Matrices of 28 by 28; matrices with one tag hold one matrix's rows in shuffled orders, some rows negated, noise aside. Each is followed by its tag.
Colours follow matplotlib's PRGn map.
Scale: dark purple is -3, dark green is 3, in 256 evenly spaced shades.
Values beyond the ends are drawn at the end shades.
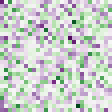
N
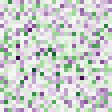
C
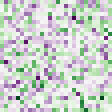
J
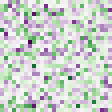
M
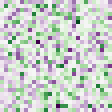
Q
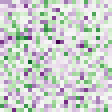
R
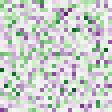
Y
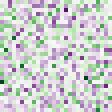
Y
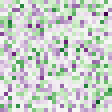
Y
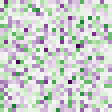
N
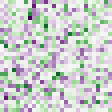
R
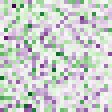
R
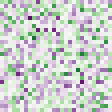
C
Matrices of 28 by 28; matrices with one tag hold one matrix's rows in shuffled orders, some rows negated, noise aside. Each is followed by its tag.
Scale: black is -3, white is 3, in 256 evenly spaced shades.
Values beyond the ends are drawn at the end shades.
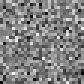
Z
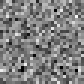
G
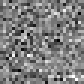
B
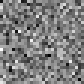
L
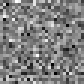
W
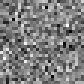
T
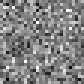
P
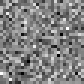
G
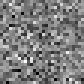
W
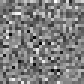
W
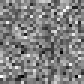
G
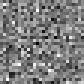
W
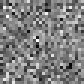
P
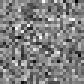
B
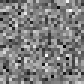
T
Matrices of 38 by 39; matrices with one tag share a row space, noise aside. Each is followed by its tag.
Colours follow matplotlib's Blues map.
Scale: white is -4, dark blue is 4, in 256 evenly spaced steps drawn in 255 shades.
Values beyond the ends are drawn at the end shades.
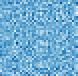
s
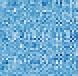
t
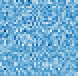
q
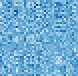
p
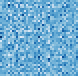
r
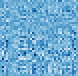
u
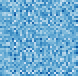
s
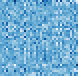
t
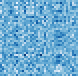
p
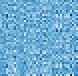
t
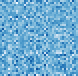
p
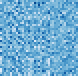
r
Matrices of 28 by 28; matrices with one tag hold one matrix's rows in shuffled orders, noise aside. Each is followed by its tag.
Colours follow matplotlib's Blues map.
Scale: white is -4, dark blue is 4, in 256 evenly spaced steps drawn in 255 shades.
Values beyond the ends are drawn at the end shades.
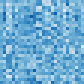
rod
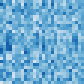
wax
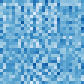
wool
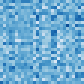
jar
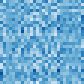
wool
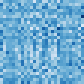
wool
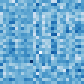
jar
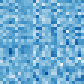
jar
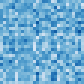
jar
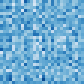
wax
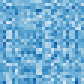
rod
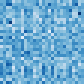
wax
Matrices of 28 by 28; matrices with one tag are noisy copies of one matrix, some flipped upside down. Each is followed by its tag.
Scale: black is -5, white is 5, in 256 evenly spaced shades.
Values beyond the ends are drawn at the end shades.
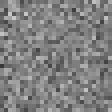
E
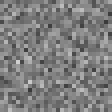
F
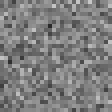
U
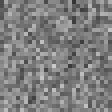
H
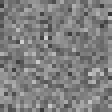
U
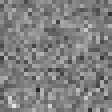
E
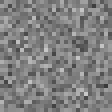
F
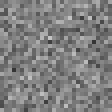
E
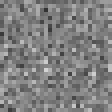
U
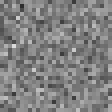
U
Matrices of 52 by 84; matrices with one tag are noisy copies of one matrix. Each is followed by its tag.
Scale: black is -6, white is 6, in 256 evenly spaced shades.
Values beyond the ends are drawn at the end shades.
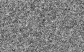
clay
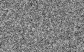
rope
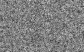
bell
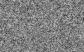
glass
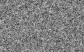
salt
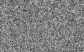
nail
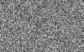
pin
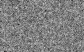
nail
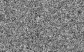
bell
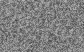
clay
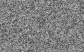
clay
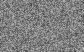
rope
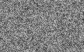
glass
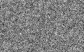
clay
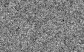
pin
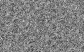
clay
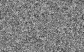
salt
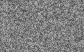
nail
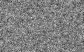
glass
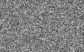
salt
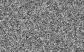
salt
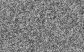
clay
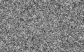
glass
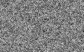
pin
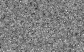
rope
